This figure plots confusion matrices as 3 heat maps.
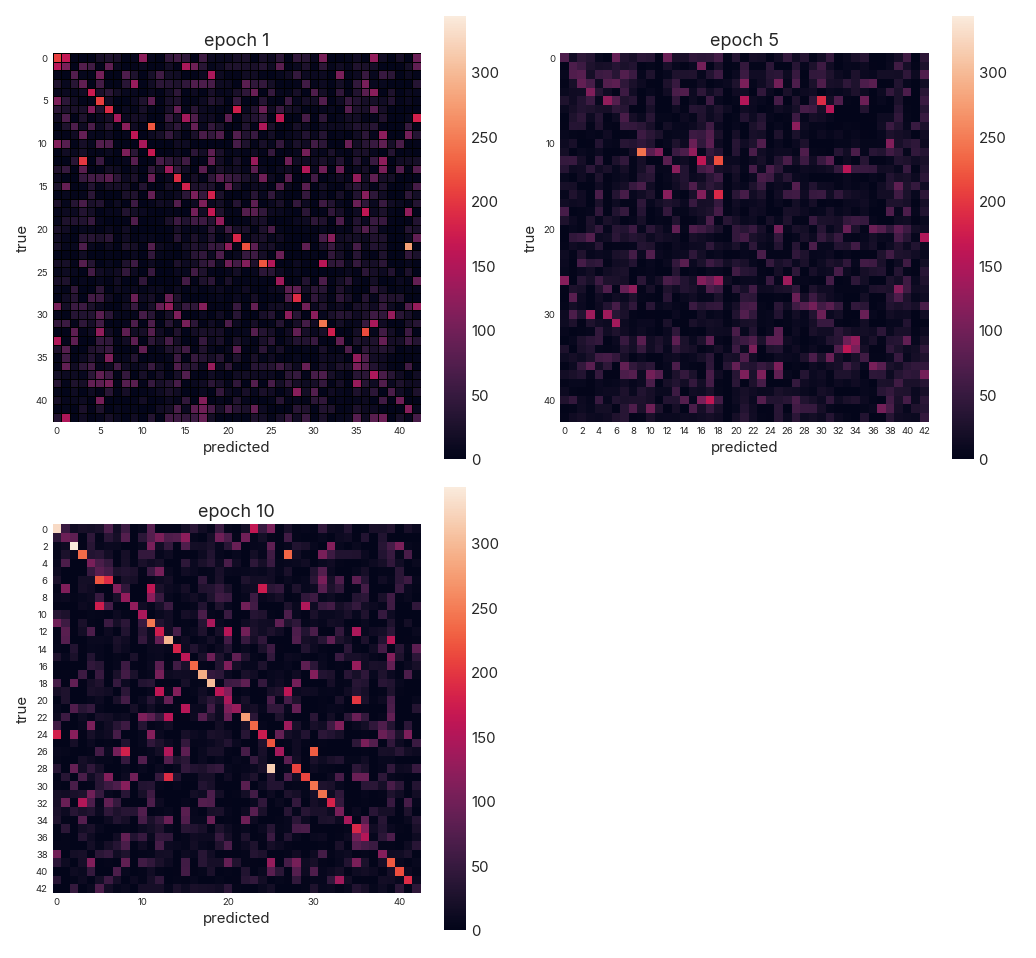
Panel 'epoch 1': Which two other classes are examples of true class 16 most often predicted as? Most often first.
18, 36
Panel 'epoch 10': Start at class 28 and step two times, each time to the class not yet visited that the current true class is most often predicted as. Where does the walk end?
36
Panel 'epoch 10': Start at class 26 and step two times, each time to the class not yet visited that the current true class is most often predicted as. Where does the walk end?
8
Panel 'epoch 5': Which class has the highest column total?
17
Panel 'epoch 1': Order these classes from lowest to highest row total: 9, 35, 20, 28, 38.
20, 35, 28, 9, 38
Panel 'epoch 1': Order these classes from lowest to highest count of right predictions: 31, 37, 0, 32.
37, 32, 0, 31
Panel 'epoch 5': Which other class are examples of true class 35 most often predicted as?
31
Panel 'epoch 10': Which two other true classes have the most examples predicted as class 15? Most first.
21, 1
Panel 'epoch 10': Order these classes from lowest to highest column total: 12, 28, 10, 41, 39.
41, 10, 28, 12, 39
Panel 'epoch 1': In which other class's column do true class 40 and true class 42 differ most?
1
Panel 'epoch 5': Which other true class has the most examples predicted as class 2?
3
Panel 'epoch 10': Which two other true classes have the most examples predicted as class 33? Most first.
41, 23
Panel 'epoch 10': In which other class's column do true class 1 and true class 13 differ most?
39
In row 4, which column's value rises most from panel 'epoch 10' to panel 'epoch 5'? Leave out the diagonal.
3
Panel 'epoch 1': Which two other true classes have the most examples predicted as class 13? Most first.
29, 28
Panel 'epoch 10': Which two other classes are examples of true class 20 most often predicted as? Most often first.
35, 13
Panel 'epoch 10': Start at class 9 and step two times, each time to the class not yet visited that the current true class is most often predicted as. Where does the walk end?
12
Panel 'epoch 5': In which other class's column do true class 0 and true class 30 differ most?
5
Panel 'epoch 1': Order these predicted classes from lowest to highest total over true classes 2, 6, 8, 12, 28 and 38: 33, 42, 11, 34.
42, 34, 33, 11
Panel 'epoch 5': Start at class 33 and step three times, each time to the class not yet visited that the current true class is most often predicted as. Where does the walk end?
29
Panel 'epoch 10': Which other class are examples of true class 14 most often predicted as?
42
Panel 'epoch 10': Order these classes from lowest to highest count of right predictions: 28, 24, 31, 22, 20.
20, 24, 28, 31, 22
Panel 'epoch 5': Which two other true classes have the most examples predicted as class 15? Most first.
11, 10
